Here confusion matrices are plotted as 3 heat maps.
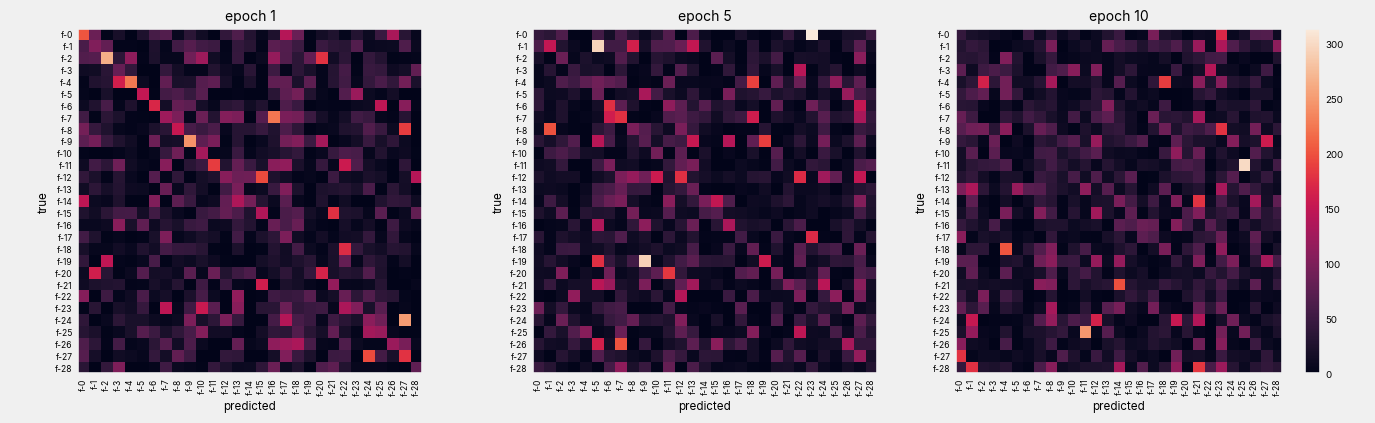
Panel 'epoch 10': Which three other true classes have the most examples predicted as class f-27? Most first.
f-9, f-19, f-0
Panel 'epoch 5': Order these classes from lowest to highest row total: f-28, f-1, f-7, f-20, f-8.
f-28, f-8, f-20, f-7, f-1
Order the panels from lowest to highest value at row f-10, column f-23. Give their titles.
epoch 5, epoch 10, epoch 1
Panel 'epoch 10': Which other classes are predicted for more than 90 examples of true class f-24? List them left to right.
f-1, f-8, f-12, f-19, f-21
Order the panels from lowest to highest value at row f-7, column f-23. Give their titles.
epoch 10, epoch 5, epoch 1
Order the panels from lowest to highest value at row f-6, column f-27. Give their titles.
epoch 10, epoch 1, epoch 5
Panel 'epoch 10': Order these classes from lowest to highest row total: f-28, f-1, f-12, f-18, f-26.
f-26, f-12, f-18, f-1, f-28
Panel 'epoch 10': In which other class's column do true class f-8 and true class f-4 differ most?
f-18
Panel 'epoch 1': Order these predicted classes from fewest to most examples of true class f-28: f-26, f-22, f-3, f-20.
f-26, f-22, f-20, f-3
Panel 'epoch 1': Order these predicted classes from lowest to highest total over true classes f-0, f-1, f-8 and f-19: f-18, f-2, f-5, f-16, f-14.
f-5, f-14, f-16, f-18, f-2
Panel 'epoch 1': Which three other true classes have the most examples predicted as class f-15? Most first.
f-12, f-21, f-7
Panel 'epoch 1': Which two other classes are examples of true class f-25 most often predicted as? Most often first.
f-24, f-10
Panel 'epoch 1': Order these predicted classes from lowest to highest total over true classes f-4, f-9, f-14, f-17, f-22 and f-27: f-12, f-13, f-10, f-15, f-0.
f-15, f-12, f-10, f-13, f-0
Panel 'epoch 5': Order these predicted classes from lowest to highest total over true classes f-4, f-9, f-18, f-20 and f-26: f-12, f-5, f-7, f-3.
f-12, f-3, f-7, f-5
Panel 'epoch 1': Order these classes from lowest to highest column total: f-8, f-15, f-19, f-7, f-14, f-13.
f-14, f-19, f-15, f-8, f-7, f-13
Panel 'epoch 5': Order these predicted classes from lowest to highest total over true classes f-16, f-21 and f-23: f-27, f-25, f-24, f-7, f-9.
f-25, f-7, f-27, f-24, f-9
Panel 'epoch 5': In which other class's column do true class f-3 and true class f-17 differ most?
f-23
